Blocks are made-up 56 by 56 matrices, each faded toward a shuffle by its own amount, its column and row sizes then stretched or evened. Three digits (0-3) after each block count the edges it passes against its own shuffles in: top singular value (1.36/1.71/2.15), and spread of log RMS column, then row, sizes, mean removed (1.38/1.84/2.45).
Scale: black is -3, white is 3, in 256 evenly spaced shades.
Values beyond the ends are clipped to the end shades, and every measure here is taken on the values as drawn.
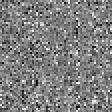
0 2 1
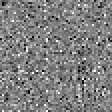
1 1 1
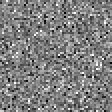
1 0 0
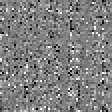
1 3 1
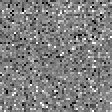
0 0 0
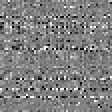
3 0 3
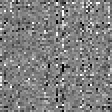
1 3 1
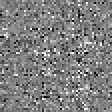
1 2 2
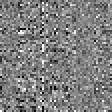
2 3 2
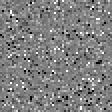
0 1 0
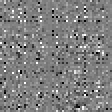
1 3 3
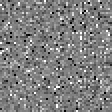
1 0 0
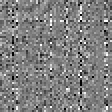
2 3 1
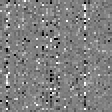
2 3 0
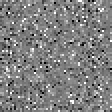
0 1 0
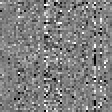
1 3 0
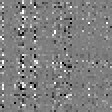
2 3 2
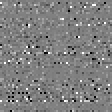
1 0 3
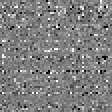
1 1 3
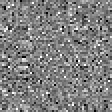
2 0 1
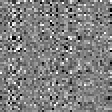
3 3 2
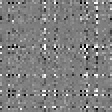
3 3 3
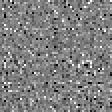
1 1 2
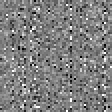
1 3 0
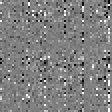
1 3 2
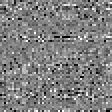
2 0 3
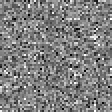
1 2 1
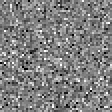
1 0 0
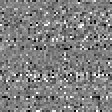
0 1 3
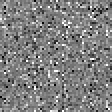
0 2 0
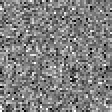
1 1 0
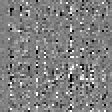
1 3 2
